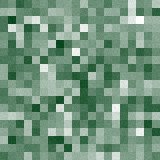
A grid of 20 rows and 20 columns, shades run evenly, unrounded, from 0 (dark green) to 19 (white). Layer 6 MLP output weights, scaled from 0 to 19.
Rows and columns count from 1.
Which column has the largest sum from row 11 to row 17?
9
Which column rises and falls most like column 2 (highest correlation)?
14
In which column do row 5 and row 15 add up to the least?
11
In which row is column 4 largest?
3
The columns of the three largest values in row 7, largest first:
10, 6, 12
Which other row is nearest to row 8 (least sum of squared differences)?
1
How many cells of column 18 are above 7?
15
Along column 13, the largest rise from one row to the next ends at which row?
20
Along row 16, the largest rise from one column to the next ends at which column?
4
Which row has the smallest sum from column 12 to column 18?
13
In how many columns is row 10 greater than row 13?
13
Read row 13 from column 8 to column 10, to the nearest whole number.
1 14 4
